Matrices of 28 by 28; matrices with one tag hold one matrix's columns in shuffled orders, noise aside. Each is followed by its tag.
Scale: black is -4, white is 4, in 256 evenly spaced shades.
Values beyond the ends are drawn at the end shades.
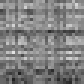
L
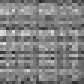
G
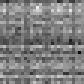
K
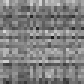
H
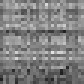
L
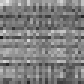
H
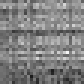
L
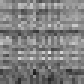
L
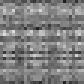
G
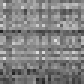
L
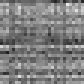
K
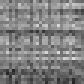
L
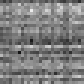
K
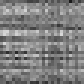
G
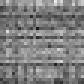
H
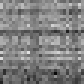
L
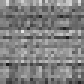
H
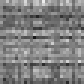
H
